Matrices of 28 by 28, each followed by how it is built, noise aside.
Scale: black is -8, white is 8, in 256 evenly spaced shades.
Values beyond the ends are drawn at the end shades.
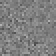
lower triangular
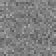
blocks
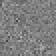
lower triangular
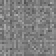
blocks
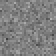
noise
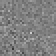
lower triangular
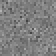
block diagonal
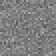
noise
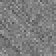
Toeplitz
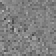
lower triangular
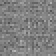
blocks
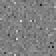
sparse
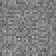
blocks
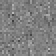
uneven columns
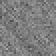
Toeplitz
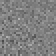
lower triangular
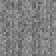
blocks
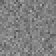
noise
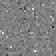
sparse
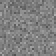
noise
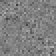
block diagonal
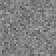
noise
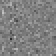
uneven columns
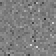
sparse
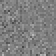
lower triangular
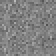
repeating rows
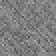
Toeplitz
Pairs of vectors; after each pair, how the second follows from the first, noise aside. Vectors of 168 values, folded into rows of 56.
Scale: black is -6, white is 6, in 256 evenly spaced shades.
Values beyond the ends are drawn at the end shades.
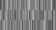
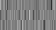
negated, partly zeroed.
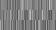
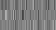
wrapped around, partly zeroed.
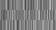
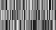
negated, scaled up.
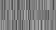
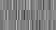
negated, partly zeroed.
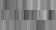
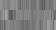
wrapped around, shrunk.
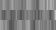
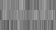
reversed, negated, shrunk.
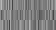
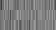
negated, partly zeroed.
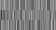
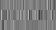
wrapped around, partly zeroed.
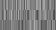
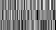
scaled up.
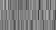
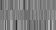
reversed, partly zeroed.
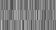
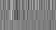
negated, partly zeroed.
